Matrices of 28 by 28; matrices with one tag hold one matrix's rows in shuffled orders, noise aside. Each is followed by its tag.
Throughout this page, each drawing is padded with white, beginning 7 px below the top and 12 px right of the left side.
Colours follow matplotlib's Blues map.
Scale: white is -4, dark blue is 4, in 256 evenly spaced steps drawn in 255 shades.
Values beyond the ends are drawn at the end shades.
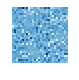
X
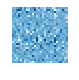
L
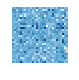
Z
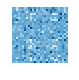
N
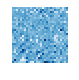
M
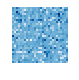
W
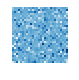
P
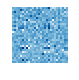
X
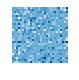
P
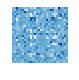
N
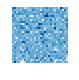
M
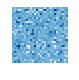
L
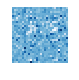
N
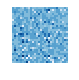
X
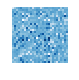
X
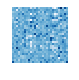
N
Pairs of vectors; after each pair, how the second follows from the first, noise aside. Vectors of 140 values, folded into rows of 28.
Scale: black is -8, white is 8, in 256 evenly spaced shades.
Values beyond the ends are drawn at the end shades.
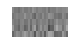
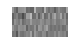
reversed, negated.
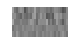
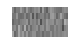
shuffled.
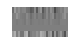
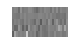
wrapped around, negated, partly zeroed.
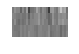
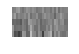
reversed, negated.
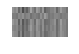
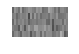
shuffled.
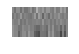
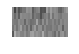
reversed.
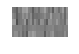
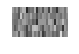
wrapped around, scaled up.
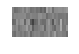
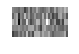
reversed, negated, scaled up.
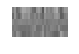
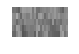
reversed, negated.
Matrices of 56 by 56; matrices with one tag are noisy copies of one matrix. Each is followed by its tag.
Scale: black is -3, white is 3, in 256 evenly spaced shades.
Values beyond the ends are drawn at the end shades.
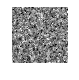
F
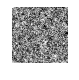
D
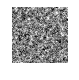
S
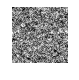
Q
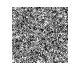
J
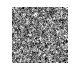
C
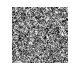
S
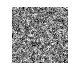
C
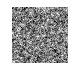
Q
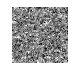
J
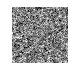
J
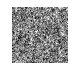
S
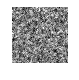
Q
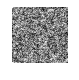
D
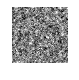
S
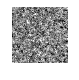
C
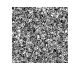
Q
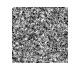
D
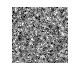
S
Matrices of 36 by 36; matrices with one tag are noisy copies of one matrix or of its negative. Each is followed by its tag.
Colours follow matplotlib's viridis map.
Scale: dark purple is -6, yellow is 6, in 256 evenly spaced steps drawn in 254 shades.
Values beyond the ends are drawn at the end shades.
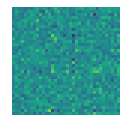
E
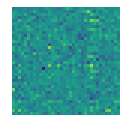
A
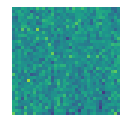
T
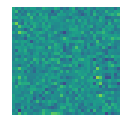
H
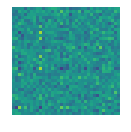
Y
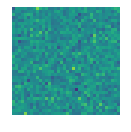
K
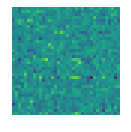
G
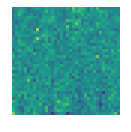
T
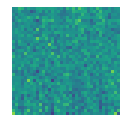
T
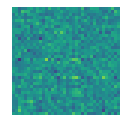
G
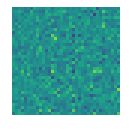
E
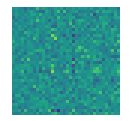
E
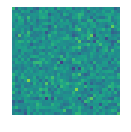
K
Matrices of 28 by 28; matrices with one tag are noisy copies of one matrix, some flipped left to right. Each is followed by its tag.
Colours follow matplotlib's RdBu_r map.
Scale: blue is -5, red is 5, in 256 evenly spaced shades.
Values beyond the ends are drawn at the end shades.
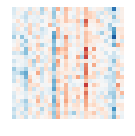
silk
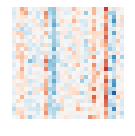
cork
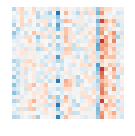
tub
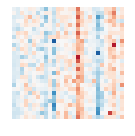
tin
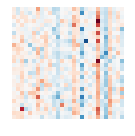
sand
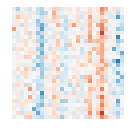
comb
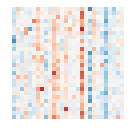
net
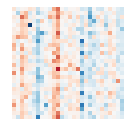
tin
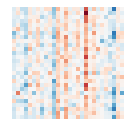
silk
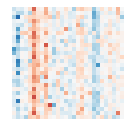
comb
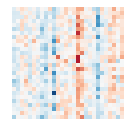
tin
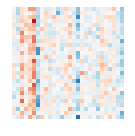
tub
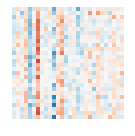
sand
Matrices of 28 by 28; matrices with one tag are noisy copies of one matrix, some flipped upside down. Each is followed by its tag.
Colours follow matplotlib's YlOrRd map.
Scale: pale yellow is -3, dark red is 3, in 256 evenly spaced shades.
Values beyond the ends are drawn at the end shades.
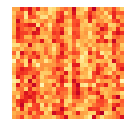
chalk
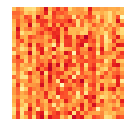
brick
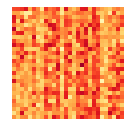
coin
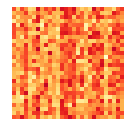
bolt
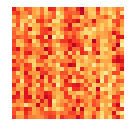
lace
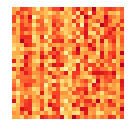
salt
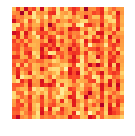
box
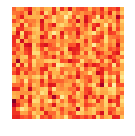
box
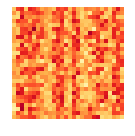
chalk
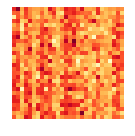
lace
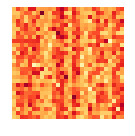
chalk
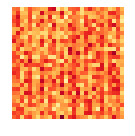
box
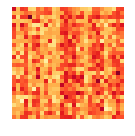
bolt
